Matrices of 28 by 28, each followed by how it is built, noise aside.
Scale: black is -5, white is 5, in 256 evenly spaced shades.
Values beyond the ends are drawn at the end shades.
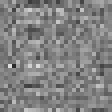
low rank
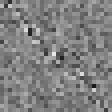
banded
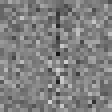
uneven columns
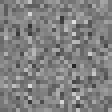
uneven columns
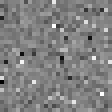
sparse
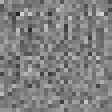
low rank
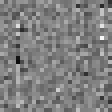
uneven columns
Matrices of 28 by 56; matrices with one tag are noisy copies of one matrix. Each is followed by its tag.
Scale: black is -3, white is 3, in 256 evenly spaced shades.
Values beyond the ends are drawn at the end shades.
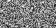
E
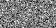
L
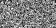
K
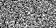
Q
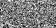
E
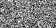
E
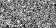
E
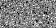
Q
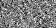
Q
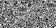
L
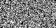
K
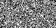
K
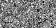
L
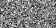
E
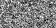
L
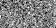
Q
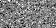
E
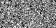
K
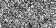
L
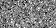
Q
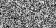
E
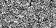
L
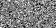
E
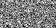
E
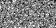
K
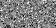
E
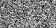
Q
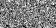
E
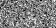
Q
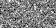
E
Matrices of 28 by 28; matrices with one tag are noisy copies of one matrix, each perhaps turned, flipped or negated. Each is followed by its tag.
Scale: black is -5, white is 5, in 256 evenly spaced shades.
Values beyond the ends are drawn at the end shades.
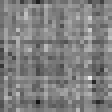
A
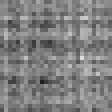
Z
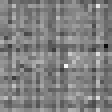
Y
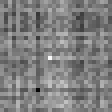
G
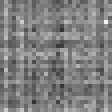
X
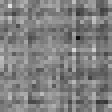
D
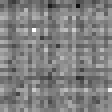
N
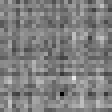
D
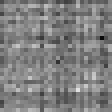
A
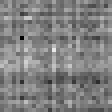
G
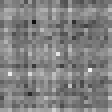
A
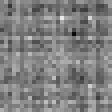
D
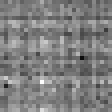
Z
